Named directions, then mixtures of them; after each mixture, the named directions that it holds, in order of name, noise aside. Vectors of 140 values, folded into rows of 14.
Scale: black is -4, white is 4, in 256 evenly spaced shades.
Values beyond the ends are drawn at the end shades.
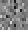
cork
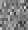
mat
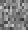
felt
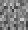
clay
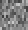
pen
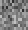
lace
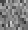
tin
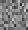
cork, felt, lace.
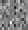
cork, tin.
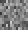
clay, tin.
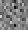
cork, lace.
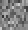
pen.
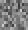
cork, felt.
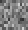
felt, pen.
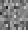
clay, lace, tin.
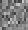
pen.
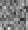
clay, cork, pen.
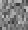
pen.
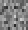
clay, lace.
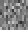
clay, mat, pen.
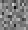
cork, felt, lace.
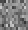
felt, tin.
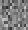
felt, lace.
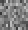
clay, tin.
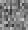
felt.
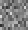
felt, lace, mat.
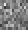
clay, felt, mat.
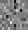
cork.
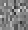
clay, cork, mat.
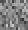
felt, tin.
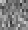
lace, tin.
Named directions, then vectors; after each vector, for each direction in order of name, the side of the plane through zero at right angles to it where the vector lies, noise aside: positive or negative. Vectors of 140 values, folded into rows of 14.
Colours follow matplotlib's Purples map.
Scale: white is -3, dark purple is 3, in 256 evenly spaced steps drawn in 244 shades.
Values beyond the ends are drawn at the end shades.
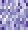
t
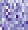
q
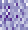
positive, negative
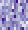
negative, negative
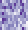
negative, negative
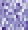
positive, positive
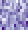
positive, positive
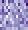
negative, positive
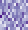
positive, negative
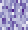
negative, negative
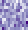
positive, positive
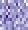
positive, negative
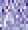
negative, positive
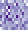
positive, negative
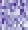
negative, negative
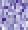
negative, negative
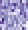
negative, negative
